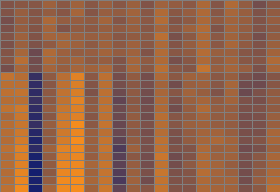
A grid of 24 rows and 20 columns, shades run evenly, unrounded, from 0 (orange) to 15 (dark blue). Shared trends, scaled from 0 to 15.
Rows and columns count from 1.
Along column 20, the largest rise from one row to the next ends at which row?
10
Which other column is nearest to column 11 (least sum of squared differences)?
18
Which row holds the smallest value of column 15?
9
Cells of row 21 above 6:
10
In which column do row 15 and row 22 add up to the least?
6
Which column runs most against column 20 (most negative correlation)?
14
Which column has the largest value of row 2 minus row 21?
5
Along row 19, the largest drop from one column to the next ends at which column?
4
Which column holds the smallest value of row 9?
15
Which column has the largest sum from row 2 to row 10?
3
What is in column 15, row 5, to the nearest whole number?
5
